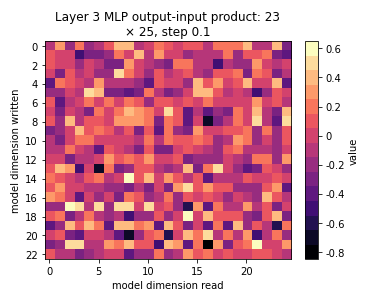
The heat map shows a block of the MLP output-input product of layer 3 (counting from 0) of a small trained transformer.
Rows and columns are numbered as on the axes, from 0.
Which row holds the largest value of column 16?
20
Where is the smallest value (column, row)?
16, 21
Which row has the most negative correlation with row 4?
12
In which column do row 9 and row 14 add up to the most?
8
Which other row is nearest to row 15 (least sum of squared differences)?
18
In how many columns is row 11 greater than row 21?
7
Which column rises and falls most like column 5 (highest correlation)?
15
